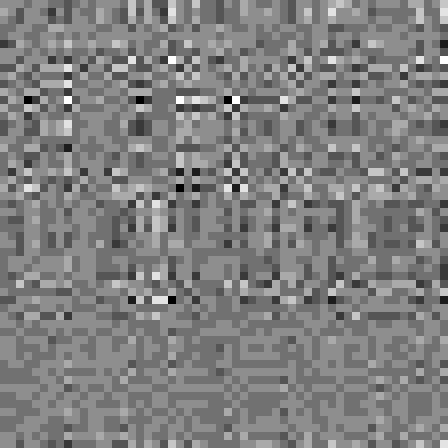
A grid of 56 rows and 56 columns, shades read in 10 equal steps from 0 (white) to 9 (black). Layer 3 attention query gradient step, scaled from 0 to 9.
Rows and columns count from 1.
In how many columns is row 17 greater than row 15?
24
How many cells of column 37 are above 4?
23
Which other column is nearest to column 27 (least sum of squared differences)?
26
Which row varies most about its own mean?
13
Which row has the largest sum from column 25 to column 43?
38
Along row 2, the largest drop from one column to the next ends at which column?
22
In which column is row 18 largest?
29
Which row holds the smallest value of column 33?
56
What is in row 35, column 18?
2
